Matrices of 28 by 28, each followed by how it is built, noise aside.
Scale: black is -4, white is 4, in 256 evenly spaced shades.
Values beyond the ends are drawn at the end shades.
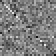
diagonal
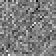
Hankel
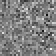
upper triangular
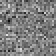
low rank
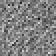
Hankel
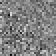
lower triangular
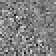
lower triangular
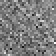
Toeplitz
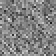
Toeplitz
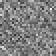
Toeplitz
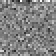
uneven rows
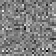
low rank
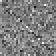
diagonal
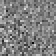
lower triangular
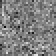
lower triangular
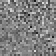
upper triangular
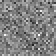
Toeplitz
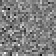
lower triangular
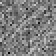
Hankel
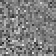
lower triangular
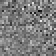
upper triangular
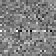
uneven rows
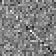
diagonal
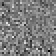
lower triangular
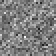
Hankel
